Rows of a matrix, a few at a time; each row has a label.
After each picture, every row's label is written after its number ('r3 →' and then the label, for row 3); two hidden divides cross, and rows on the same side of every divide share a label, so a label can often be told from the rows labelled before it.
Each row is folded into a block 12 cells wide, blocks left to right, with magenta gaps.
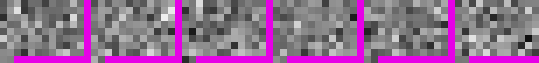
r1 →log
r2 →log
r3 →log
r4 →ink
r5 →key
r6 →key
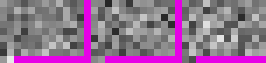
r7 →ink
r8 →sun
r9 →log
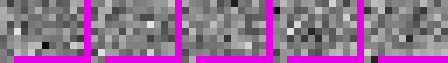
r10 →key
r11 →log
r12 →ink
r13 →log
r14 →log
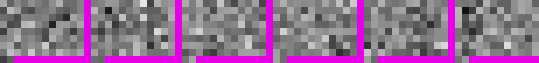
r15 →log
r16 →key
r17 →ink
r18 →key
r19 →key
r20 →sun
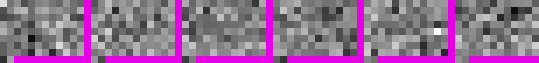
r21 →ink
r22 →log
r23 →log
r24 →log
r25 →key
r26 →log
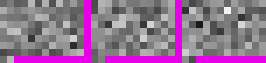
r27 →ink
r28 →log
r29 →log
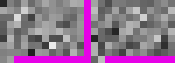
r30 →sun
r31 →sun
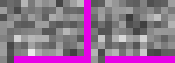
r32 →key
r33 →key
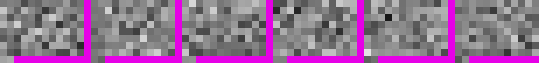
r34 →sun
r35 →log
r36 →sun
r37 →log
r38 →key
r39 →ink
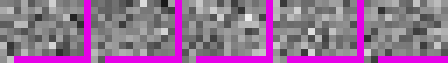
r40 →sun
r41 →key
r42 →ink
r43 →sun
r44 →key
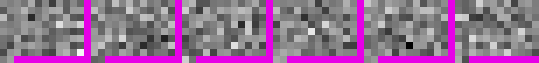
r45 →ink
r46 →key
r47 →sun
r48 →sun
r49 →sun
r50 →key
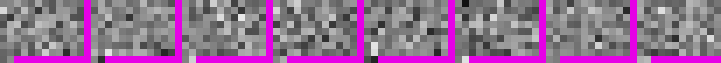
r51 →sun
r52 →key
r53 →ink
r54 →sun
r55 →log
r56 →ink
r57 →sun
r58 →sun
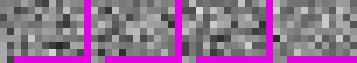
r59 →key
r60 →sun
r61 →ink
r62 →sun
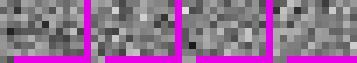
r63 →key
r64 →sun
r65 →sun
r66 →log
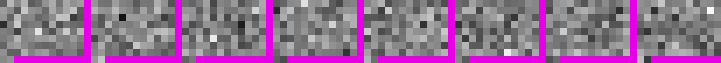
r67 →sun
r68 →sun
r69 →key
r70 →log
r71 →sun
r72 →log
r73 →log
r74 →key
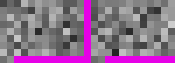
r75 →key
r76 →log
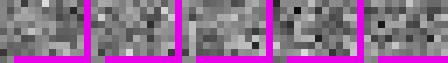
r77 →ink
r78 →key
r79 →ink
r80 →log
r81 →log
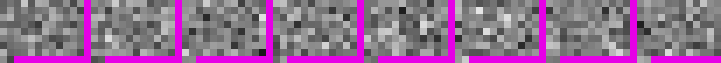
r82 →key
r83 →key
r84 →key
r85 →sun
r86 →log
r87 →sun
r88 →ink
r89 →key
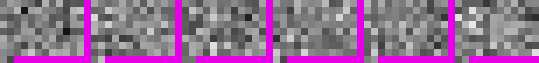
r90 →log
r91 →ink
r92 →log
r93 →key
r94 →ink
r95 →ink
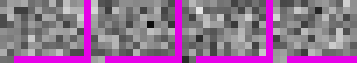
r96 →key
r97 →sun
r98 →ink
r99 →sun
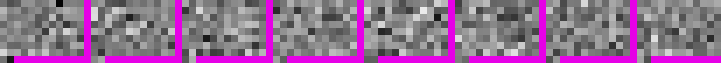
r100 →key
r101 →sun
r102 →ink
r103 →log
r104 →sun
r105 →log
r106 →sun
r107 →key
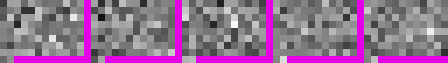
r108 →log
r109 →ink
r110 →sun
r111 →sun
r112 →sun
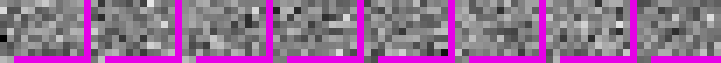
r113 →sun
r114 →ink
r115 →key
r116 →log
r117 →key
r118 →key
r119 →ink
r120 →log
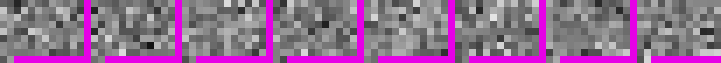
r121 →sun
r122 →log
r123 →ink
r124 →log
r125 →key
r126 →log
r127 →ink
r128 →ink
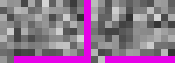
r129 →ink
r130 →sun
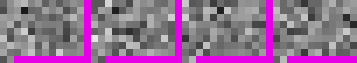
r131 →log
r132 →log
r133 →sun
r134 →sun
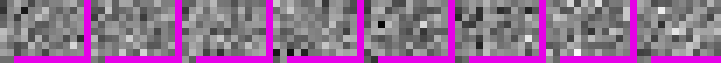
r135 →log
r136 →log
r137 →log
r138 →ink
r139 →log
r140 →log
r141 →key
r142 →sun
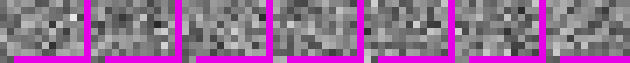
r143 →log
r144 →key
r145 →ink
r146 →sun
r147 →key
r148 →key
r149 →log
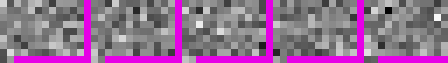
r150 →ink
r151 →key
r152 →sun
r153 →ink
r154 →log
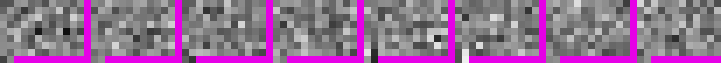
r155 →log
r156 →log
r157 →log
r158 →key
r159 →key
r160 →ink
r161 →sun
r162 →ink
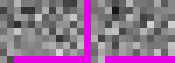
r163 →log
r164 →log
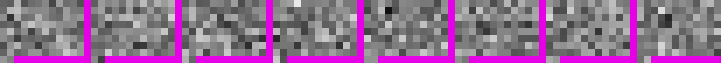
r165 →ink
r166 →key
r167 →key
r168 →key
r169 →log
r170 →key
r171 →sun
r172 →sun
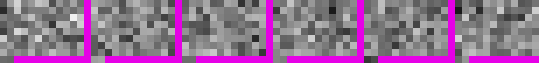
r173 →log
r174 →sun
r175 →key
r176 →log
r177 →log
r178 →log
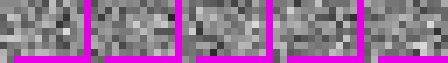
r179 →key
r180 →ink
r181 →ink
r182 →ink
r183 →ink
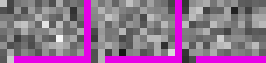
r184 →ink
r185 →ink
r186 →log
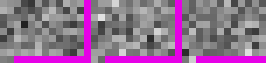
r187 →key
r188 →key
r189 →ink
